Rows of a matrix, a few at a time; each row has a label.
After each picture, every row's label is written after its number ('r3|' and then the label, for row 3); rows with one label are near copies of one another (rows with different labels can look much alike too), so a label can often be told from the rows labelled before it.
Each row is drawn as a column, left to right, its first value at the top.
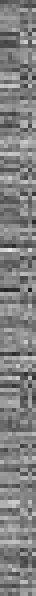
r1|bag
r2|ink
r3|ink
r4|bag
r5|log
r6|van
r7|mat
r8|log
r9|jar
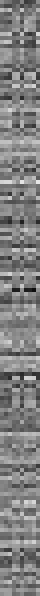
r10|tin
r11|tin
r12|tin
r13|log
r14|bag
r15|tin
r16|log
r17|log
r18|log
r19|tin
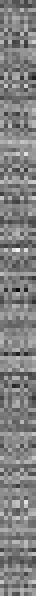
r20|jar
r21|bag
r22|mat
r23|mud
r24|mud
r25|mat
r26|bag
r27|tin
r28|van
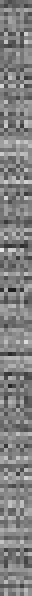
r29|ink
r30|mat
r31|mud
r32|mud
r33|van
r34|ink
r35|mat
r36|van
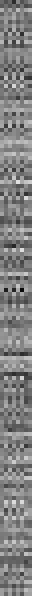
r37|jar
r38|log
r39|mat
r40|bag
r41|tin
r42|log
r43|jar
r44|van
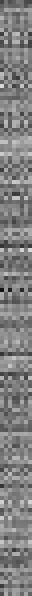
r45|bag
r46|mat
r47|mud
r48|van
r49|jar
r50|ink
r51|mat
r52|ink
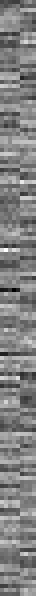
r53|log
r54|ink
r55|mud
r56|ink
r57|log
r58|jar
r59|jar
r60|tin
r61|tin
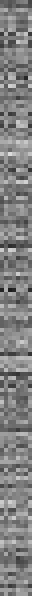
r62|ink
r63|mat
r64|bag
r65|bag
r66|mat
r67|mat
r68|van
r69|bag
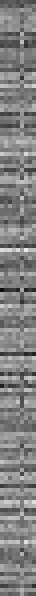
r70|mud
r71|ink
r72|mud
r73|log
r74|ink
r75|jar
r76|ink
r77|log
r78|bag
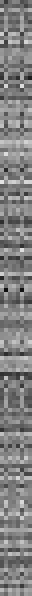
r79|tin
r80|bag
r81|jar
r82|tin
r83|van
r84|bag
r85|jar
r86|tin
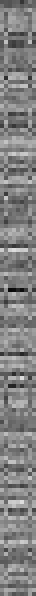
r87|ink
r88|jar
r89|mud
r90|mud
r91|ink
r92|log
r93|ink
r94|van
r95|bag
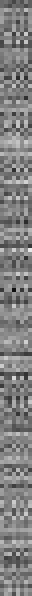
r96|mud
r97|mat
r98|jar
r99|log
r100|mat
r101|log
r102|tin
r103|ink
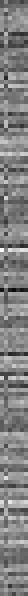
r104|ink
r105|van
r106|bag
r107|log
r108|ink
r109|ink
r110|mud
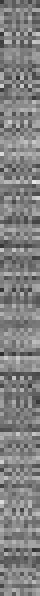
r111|bag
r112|mat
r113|van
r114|log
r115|van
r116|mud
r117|van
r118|bag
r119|tin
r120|jar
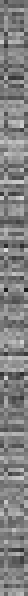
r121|jar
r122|ink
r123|van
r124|van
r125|van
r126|mat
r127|mud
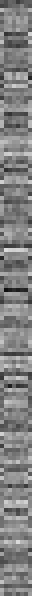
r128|van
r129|ink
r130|mud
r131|ink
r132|log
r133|log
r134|mud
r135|van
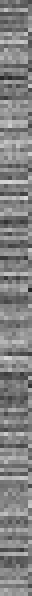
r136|jar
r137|tin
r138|van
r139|jar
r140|van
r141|jar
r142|jar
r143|bag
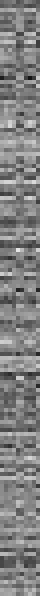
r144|mat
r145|jar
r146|mat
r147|jar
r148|ink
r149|log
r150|mat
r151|mat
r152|mat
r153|mud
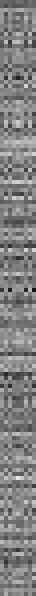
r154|mud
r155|mat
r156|mud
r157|jar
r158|van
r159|jar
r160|ink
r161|mat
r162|mud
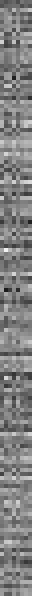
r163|jar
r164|ink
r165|bag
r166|van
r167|bag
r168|jar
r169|mat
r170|tin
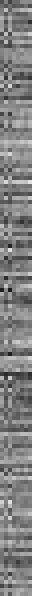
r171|bag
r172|tin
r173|bag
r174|van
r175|mat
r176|tin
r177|tin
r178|tin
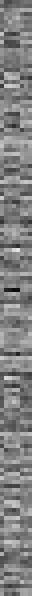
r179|van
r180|log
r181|log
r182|mud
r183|mud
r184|van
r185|jar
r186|van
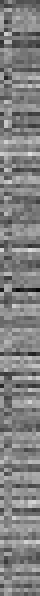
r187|mud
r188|mat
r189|tin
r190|mud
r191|mud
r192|bag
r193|ink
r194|ink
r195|mud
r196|log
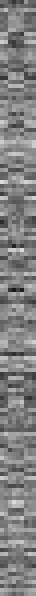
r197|jar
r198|jar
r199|bag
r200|bag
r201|ink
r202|ink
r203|tin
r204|jar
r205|jar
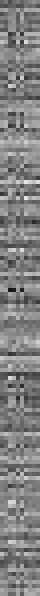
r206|jar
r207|mat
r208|log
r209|bag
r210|jar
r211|mud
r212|jar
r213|tin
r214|tin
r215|tin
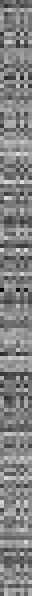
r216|mud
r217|jar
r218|van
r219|van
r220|mud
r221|van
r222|mud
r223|van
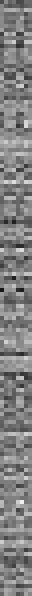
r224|ink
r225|tin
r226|mat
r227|tin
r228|ink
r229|bag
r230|van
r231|jar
